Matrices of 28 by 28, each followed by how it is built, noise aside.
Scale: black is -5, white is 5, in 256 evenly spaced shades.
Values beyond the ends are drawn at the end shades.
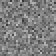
noise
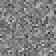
noise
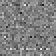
uneven rows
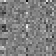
low rank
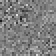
block diagonal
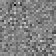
block diagonal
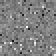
sparse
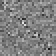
banded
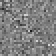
block diagonal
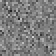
banded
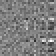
low rank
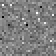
sparse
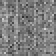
blocks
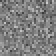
noise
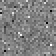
sparse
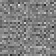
low rank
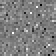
sparse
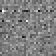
uneven rows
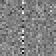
uneven columns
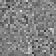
block diagonal
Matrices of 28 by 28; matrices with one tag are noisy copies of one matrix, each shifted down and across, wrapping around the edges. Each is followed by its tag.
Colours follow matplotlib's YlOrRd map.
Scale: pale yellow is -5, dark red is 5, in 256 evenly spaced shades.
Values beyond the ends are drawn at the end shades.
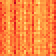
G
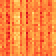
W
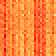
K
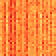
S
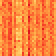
W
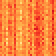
G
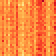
G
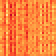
S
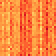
K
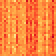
K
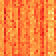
W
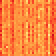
S
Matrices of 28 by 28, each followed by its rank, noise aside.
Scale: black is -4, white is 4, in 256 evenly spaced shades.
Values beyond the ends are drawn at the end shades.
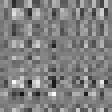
two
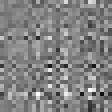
three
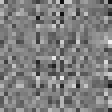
three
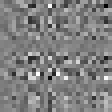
three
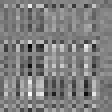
one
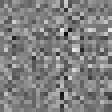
four
